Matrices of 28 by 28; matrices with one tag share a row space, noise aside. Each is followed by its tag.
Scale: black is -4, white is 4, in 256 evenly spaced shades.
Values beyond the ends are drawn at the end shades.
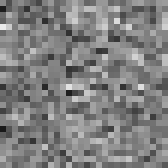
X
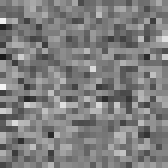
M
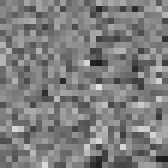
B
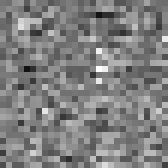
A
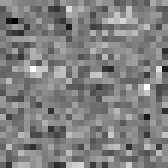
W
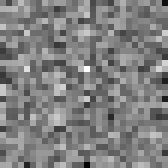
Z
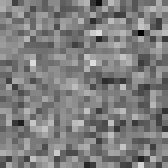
B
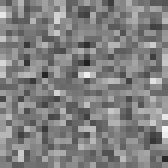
Z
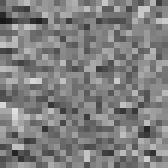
M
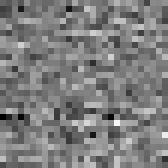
X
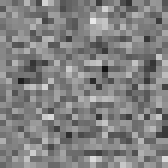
A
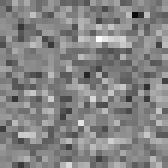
A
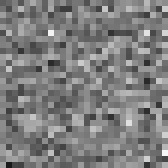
W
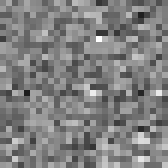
B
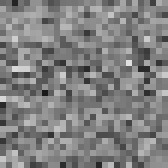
M
